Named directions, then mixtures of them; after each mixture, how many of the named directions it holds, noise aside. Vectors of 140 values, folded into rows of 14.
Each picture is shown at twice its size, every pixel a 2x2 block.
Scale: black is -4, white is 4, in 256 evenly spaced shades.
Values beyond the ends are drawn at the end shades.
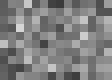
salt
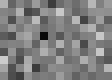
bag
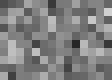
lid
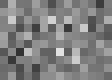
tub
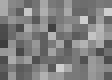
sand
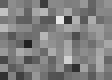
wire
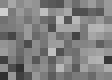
four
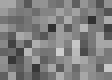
three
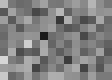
three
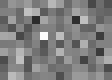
one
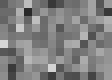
three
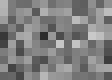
two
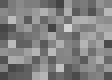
four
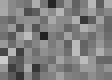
two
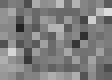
two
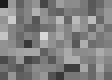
four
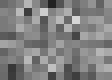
four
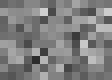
three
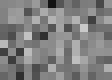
three
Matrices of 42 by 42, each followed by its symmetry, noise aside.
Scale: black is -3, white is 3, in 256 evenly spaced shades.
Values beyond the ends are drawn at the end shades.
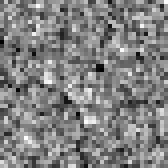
symmetric across the other diagonal.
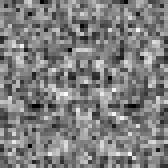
mirrored left to right.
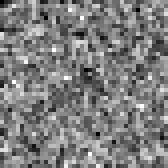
no symmetry.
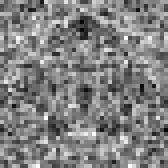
mirrored left to right.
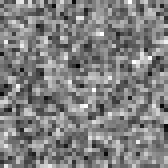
no symmetry.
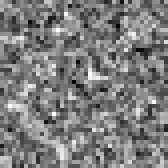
symmetric across the other diagonal.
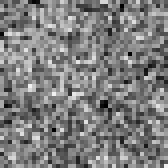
symmetric.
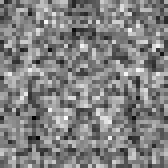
mirrored left to right.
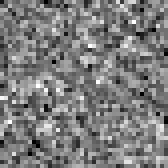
symmetric.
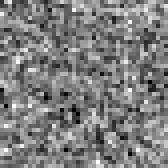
no symmetry.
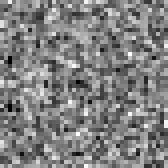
mirrored top to bottom.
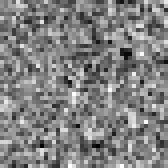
no symmetry.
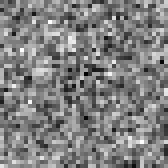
symmetric.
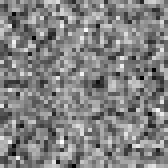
mirrored top to bottom.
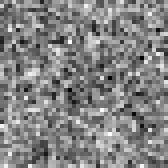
no symmetry.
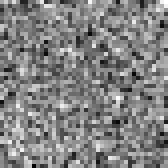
symmetric across the other diagonal.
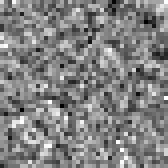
symmetric across the other diagonal.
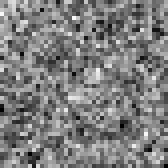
symmetric.
